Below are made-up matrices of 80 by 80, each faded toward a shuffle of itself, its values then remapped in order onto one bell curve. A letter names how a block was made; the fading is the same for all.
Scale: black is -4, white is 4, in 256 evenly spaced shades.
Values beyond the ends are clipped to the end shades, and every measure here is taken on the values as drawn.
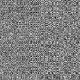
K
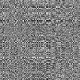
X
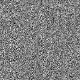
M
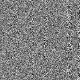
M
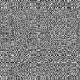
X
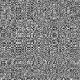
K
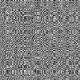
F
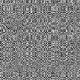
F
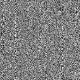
M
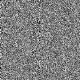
M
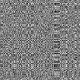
F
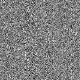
M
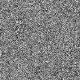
M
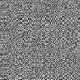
K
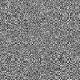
K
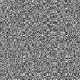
K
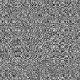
K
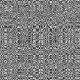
F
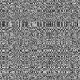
X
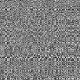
X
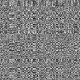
X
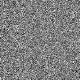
M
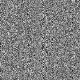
M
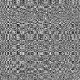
F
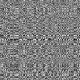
X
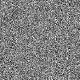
M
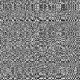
X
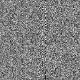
M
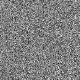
M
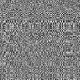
X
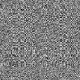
K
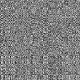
K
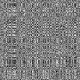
F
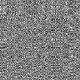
K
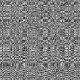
F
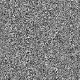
M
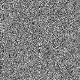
M
